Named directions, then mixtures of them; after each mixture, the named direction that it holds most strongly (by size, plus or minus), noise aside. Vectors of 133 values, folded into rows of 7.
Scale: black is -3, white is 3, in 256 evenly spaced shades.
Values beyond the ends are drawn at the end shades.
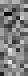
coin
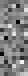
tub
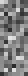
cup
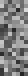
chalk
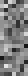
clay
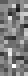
cup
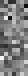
clay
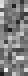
cup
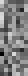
tub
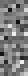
tub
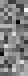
tub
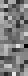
clay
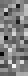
tub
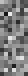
cup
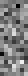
tub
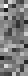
clay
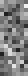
coin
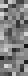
clay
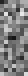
cup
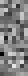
tub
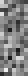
cup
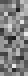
cup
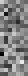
tub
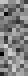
coin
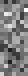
coin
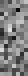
cup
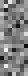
clay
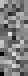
chalk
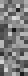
chalk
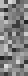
clay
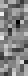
clay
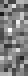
clay
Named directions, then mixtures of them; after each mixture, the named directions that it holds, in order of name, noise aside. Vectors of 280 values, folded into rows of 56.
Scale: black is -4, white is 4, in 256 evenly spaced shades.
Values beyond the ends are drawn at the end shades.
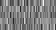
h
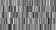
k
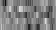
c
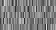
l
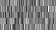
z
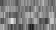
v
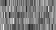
c, v, z.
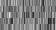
h, k, v.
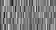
h, l.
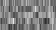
c, k, v.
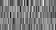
h.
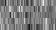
c, h.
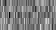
c, k, z.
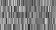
c, k, z.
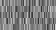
h, l, z.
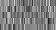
k, l, z.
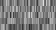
h, k, v.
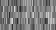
c, k, v.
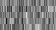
c, z.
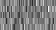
z.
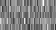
c, h, l.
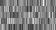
h, k, v.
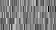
z.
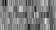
c.
